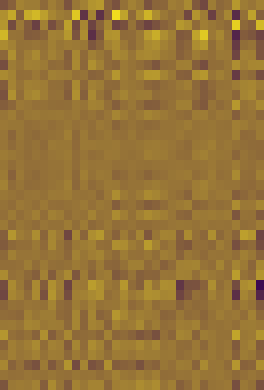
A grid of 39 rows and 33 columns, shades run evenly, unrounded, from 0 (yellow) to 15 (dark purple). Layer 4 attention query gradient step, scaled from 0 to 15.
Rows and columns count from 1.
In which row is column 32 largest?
4
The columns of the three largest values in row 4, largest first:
30, 12, 33
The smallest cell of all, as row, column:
2, 15
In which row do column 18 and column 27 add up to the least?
24
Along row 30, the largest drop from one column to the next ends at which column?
31
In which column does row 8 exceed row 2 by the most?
10
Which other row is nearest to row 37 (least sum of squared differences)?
28
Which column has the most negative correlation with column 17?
14
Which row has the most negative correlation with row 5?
11
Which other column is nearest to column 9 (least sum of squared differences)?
1
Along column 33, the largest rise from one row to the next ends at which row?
29
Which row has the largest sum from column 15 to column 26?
3
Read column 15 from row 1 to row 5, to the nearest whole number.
10 0 11 5 6
